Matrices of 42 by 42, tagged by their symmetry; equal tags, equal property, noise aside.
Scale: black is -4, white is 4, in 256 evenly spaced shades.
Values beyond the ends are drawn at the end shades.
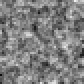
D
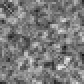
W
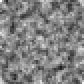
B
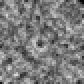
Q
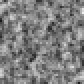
B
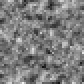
B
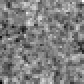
D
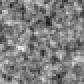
D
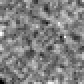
Q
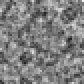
Q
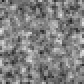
B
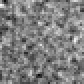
D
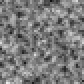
B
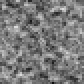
B
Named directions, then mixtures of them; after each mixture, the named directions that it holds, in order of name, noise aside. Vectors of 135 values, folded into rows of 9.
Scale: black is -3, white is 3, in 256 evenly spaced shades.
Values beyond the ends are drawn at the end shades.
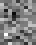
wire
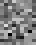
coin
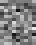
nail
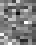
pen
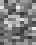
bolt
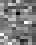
pen.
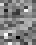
coin, pen, wire.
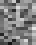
bolt, pen.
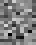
coin.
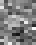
bolt, nail, pen.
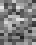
bolt, coin.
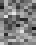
bolt, wire.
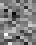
wire.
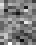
bolt, pen, wire.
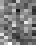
nail, pen.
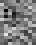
nail, wire.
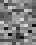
coin, nail.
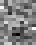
bolt, nail, pen.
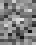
bolt, coin.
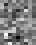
coin, nail, wire.
